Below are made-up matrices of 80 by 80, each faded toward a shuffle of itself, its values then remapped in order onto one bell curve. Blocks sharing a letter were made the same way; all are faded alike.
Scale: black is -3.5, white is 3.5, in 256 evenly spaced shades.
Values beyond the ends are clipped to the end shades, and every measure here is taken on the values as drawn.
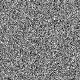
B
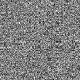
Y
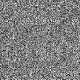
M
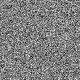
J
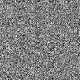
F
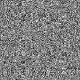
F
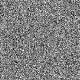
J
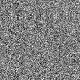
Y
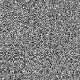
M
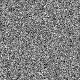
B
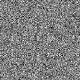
F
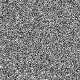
B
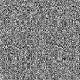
M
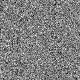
B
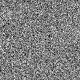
B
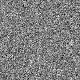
B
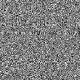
F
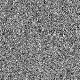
J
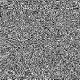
F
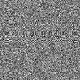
M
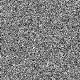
B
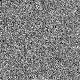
B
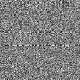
F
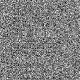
Y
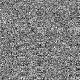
Y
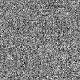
Y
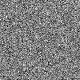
J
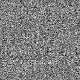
Y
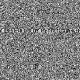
F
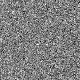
B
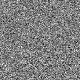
J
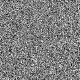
B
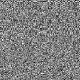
M
